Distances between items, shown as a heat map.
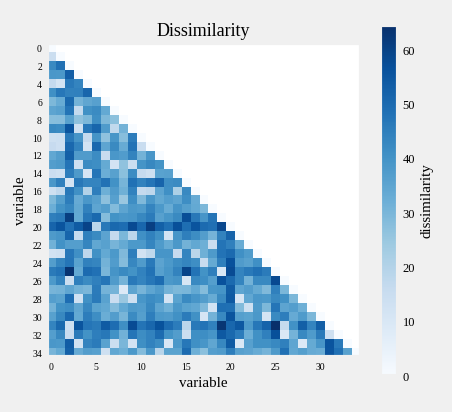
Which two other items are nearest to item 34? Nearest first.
6, 12
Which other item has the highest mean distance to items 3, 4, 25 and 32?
20
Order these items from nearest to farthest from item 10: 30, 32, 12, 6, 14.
14, 6, 12, 30, 32
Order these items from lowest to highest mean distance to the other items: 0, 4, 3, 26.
0, 3, 4, 26
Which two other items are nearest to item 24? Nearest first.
30, 17
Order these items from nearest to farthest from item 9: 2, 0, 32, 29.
29, 0, 32, 2
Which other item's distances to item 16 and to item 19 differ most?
25
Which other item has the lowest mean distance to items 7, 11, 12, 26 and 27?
8
